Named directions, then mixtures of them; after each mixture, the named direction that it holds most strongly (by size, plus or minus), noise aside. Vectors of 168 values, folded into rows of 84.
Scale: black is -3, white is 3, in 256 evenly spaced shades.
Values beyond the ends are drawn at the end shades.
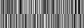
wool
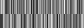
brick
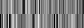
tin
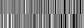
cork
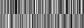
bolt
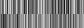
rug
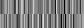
cork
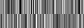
wool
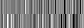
cork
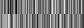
bolt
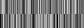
brick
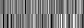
cork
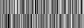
bolt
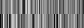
tin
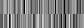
cork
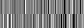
cork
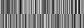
wool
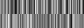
bolt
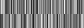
brick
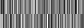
brick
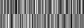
bolt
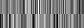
tin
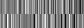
cork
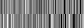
cork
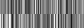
tin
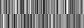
bolt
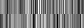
wool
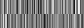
wool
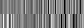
cork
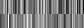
bolt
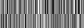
wool
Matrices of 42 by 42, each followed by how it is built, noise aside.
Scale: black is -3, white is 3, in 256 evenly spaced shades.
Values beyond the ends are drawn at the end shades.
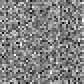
repeating rows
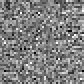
blocks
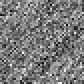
Hankel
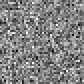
repeating rows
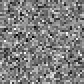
noise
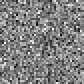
repeating rows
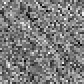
Toeplitz
